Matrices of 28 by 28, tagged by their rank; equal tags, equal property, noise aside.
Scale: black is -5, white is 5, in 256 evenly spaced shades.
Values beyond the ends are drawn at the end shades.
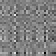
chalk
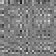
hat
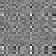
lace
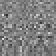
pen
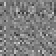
pen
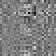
hat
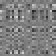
chalk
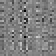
hat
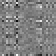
chalk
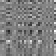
chalk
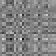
chalk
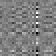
lace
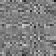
pen
